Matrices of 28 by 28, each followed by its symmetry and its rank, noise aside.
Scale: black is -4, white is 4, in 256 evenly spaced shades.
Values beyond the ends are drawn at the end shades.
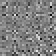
no symmetry, rank four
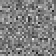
no symmetry, rank five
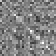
symmetric, rank four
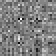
no symmetry, rank four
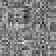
antisymmetric, rank four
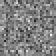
no symmetry, rank six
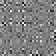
symmetric, rank four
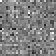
no symmetry, rank five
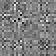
symmetric, rank four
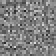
no symmetry, rank five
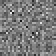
symmetric, rank five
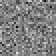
no symmetry, rank six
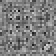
symmetric, rank six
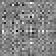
symmetric, rank four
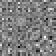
symmetric, rank five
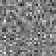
antisymmetric, rank four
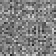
no symmetry, rank five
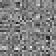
no symmetry, rank four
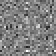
no symmetry, rank six
